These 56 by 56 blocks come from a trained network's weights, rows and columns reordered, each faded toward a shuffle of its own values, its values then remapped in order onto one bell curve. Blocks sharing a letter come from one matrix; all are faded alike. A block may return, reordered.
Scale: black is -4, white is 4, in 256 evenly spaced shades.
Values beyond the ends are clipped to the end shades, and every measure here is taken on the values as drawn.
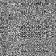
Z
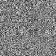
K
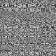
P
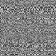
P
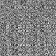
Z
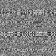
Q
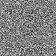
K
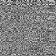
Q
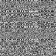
P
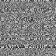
Q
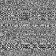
Q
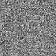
K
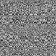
P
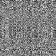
Z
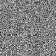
K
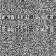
Z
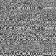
P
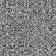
Z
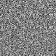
K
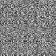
Z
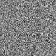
K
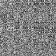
Z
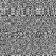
Q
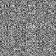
Z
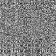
Z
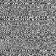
P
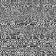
P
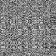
Z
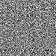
K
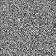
K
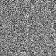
K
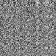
Z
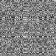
P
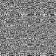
P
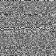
P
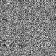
Z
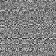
Q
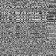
Q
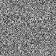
K
